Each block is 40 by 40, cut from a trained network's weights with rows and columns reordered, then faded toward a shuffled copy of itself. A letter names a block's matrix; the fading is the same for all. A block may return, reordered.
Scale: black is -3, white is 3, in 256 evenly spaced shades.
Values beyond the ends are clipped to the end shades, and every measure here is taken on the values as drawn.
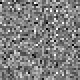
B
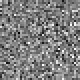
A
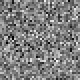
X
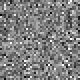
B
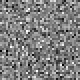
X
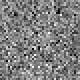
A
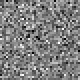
A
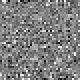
B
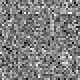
A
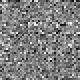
X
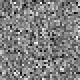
A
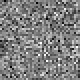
X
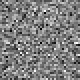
X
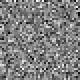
X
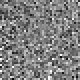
A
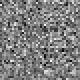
A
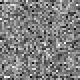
X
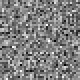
X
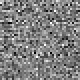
X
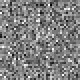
A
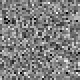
X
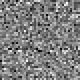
X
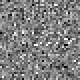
B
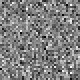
A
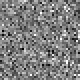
A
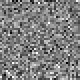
X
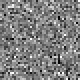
B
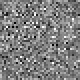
B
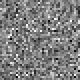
B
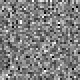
A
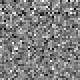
B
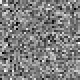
A
